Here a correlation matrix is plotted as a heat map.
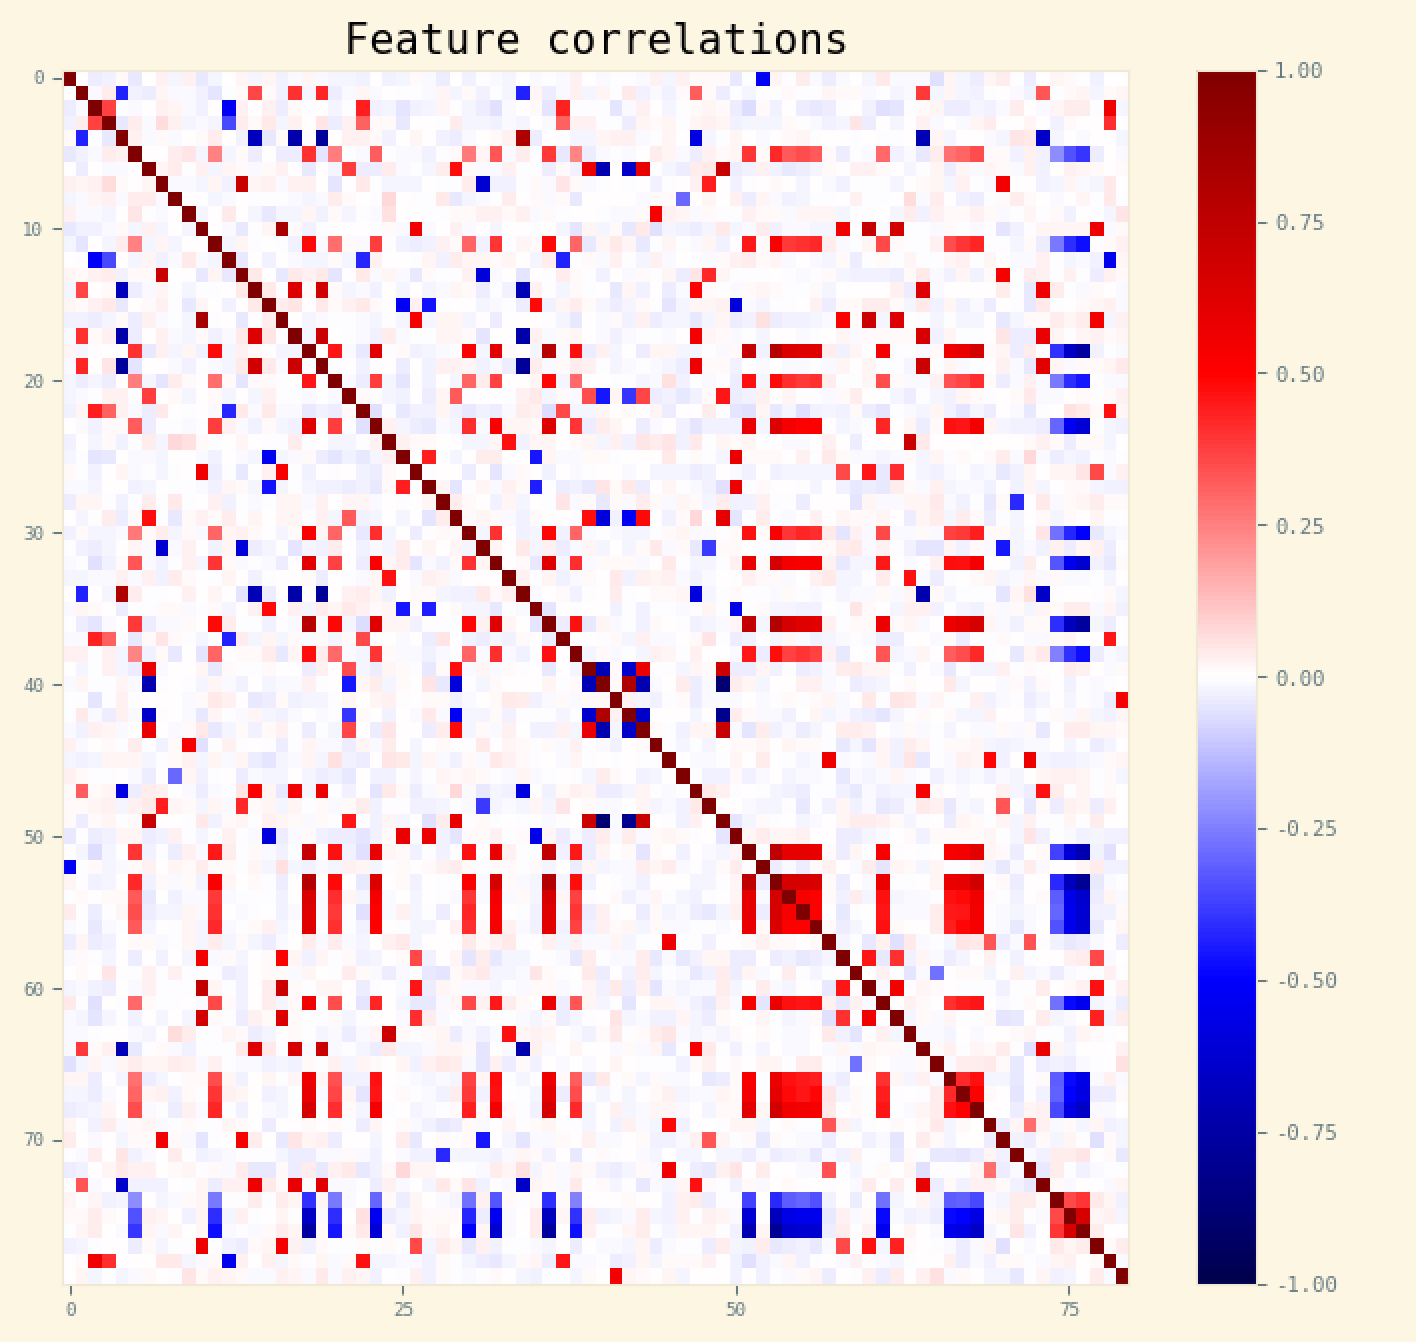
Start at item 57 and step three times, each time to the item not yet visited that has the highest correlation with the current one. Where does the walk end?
69
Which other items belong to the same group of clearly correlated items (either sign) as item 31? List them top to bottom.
7, 13, 48, 70
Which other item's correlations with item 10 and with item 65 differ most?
16
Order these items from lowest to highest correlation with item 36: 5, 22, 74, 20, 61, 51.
74, 22, 5, 20, 61, 51
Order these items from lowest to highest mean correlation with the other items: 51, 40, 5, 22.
40, 22, 5, 51
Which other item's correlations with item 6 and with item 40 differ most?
49
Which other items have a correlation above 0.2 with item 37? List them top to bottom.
2, 3, 22, 78
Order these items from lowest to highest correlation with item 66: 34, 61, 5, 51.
34, 5, 61, 51
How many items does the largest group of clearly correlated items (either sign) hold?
21
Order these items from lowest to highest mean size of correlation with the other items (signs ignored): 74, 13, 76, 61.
13, 74, 61, 76
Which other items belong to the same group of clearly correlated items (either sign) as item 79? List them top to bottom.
41
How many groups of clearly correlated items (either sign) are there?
15
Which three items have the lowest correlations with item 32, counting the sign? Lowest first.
76, 75, 74
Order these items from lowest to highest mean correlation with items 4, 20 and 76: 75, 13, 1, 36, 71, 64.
64, 1, 36, 13, 71, 75
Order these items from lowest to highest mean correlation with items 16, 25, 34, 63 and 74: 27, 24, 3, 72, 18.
18, 3, 72, 27, 24
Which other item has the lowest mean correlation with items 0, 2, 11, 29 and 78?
12
